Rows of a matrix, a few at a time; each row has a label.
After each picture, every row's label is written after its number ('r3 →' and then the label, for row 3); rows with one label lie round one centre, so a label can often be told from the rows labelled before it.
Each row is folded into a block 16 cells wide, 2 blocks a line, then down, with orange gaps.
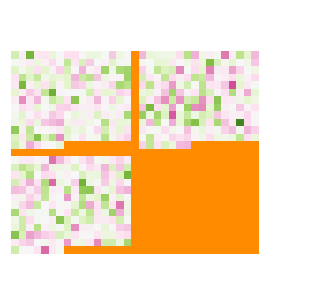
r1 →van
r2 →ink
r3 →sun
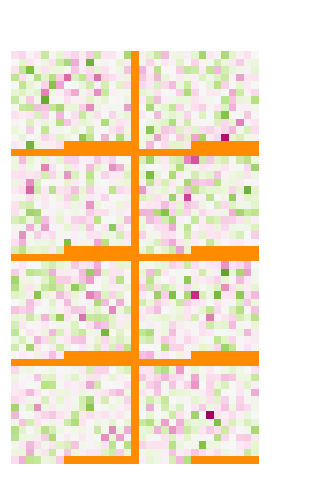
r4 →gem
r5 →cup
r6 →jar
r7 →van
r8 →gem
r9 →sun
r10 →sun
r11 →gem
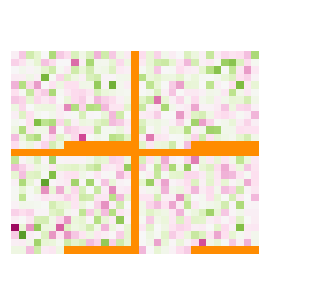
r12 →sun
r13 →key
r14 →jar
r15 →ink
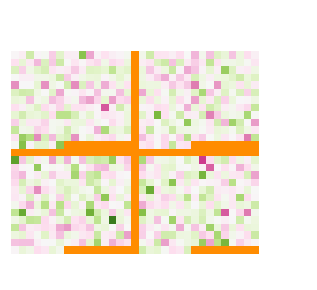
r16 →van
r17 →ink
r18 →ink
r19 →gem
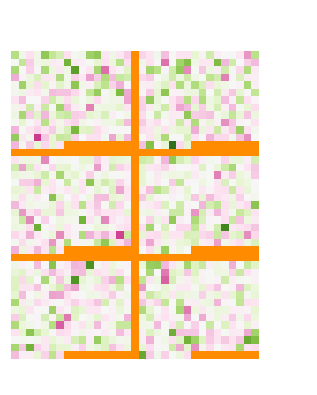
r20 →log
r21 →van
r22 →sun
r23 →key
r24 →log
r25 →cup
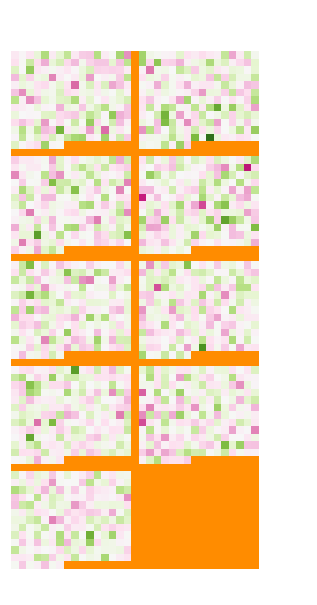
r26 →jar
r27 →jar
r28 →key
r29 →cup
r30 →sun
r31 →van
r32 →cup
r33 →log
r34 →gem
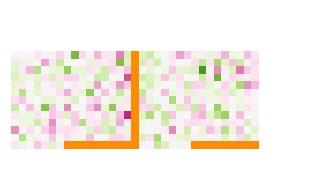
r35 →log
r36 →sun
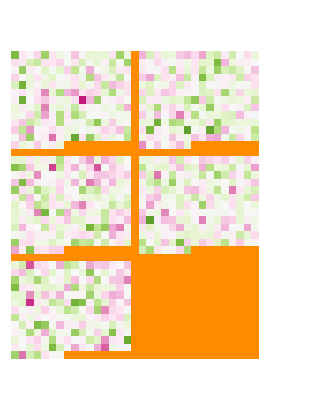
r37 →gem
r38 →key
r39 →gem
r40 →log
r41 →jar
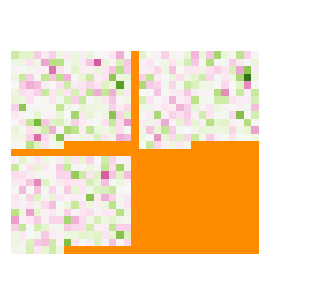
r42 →ink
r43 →ink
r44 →log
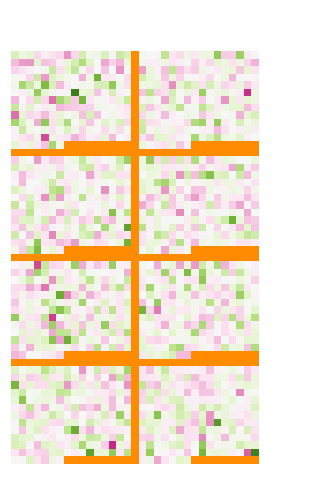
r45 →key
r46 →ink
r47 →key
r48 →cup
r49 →ink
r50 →ink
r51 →gem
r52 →gem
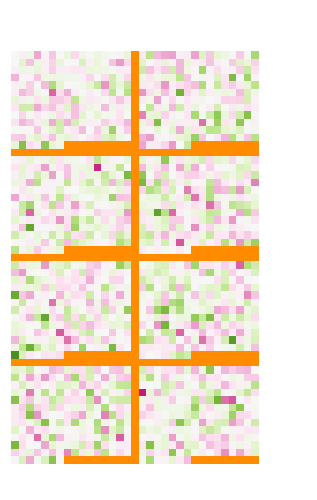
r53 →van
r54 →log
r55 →cup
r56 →gem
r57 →jar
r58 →sun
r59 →sun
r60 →van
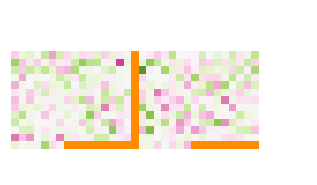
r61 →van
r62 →log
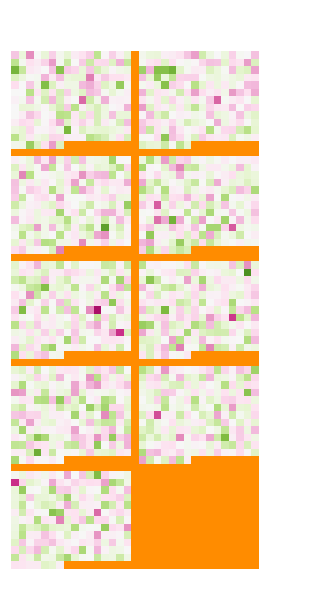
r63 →gem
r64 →jar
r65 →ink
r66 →log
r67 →van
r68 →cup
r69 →sun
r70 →log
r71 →gem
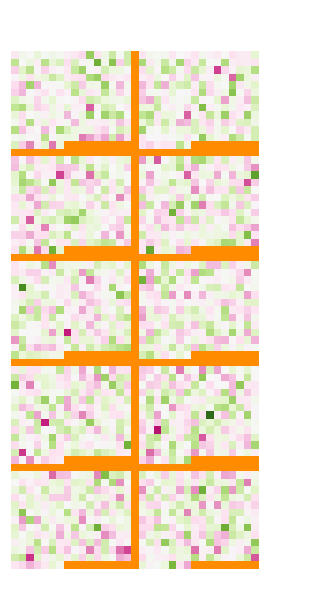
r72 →cup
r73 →sun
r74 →gem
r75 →cup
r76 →gem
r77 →jar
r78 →gem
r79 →key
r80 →sun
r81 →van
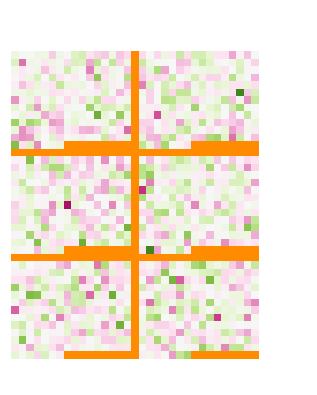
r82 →sun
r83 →cup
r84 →van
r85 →van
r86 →sun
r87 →cup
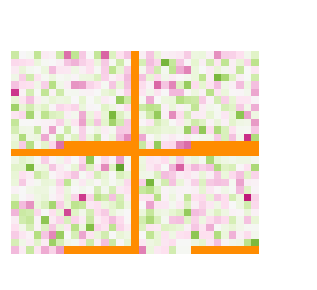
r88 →ink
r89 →ink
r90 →log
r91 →gem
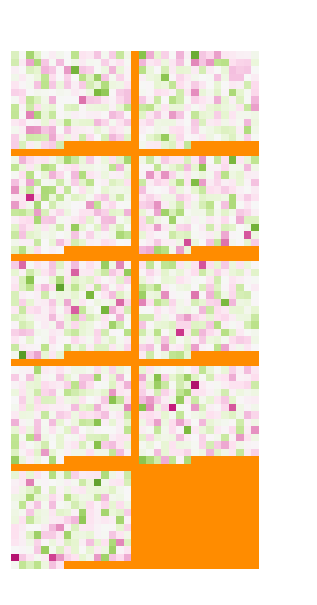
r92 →sun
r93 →gem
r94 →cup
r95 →key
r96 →van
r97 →key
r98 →sun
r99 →van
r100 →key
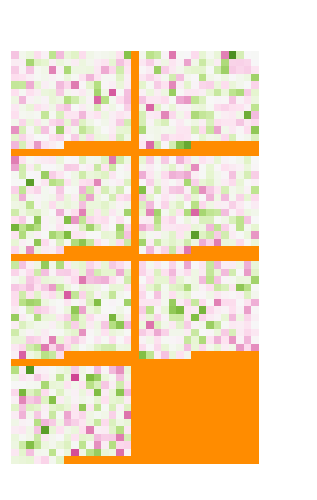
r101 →log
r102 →sun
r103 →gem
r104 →ink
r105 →sun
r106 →van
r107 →van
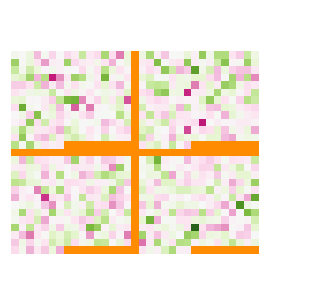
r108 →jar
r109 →log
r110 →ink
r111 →sun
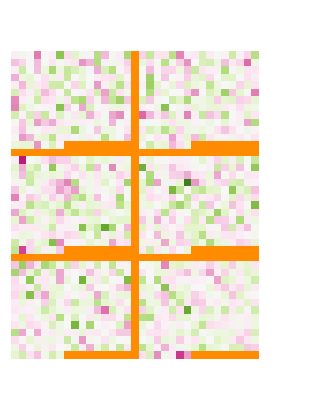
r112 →van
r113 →key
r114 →jar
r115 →gem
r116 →cup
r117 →gem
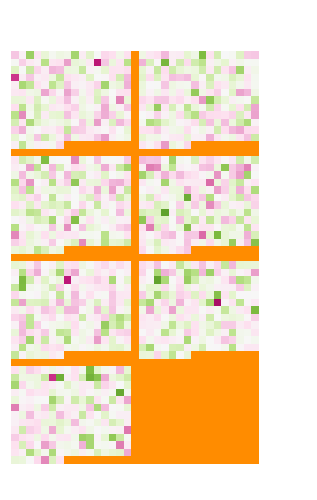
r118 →cup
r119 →ink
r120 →gem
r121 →gem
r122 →van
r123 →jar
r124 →log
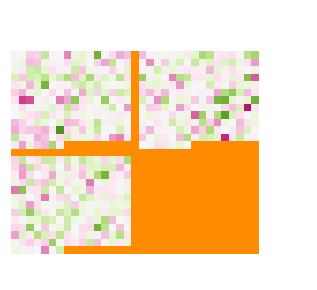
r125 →log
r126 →cup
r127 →key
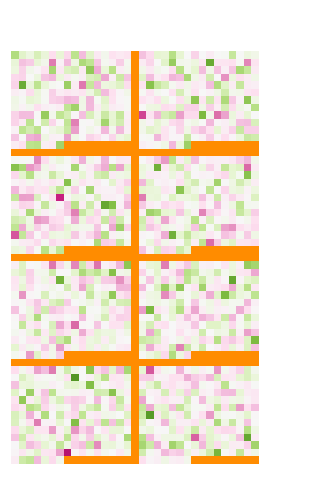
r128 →key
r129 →key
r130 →van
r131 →van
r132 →sun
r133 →cup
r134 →key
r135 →gem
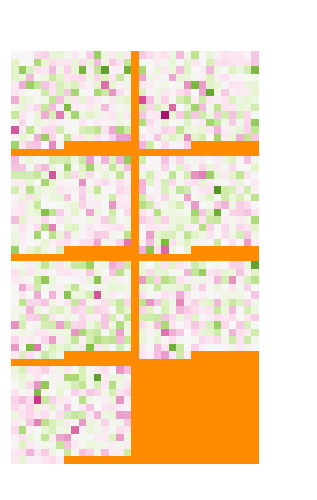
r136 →cup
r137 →van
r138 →cup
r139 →van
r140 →log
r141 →cup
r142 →log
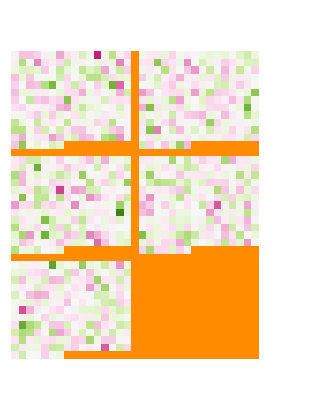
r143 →sun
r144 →jar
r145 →jar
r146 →van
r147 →log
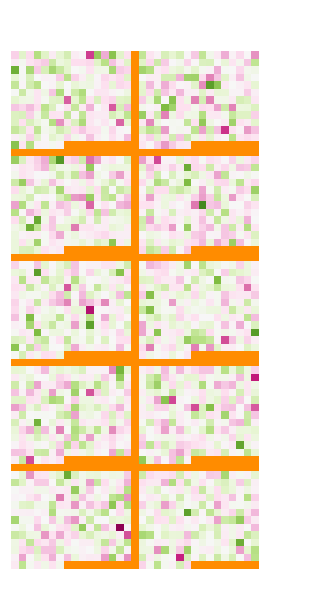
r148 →jar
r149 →van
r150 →sun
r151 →van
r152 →log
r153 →key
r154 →cup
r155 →jar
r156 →cup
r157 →gem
